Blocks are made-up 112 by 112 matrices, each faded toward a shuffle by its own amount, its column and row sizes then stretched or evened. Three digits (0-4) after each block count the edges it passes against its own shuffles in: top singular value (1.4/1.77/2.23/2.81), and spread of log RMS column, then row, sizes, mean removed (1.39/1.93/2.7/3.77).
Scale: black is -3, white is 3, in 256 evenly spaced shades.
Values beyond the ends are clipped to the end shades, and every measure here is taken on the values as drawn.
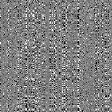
4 4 1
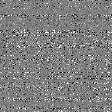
0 2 4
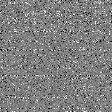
1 1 3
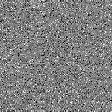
3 0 0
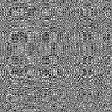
4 2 3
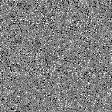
1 1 1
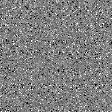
1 2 2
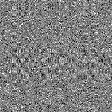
3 0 0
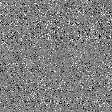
2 0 2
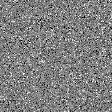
0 1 1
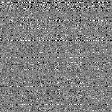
2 2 4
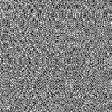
3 0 0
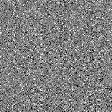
2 1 1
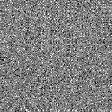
3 1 0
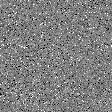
0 0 1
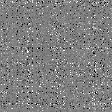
0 3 3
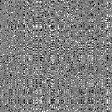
4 3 1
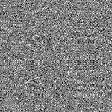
3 1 0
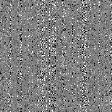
2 4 1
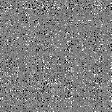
2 3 3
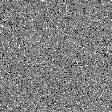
0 1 1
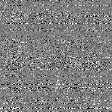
0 1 4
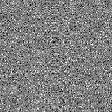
3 0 0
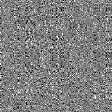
3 3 0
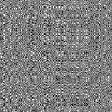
4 3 1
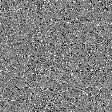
0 0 2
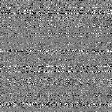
2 2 4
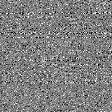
2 0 3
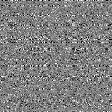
3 0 3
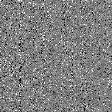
0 3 0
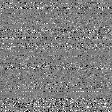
0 0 4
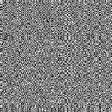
4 3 0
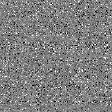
1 2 3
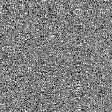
2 1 0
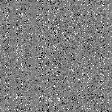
0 3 1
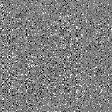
3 3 1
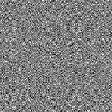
4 1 0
